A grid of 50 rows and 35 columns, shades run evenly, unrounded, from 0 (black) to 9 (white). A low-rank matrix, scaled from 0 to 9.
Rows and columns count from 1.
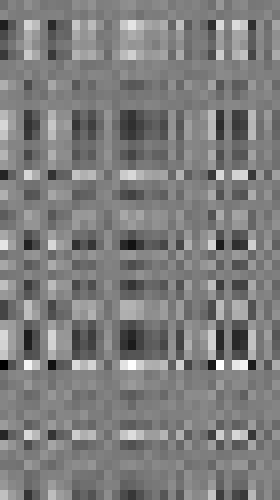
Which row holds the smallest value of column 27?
37
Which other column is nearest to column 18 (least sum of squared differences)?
10
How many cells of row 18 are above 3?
31
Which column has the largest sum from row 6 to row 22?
1
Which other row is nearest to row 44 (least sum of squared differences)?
18
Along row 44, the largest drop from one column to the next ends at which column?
32
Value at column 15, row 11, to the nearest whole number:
4
